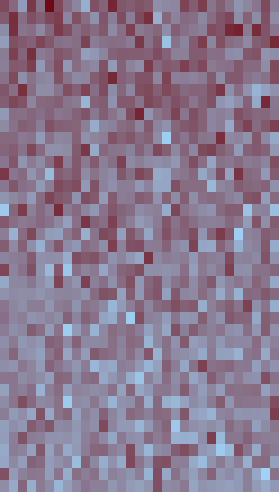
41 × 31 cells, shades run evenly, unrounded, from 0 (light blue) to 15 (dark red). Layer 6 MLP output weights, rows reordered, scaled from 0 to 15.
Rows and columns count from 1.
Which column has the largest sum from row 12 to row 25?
7
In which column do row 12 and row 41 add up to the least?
19
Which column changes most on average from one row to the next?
31
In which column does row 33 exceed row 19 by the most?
28
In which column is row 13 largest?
10
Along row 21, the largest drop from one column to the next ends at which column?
23
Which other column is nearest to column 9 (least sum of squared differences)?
14
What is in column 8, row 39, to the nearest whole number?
6
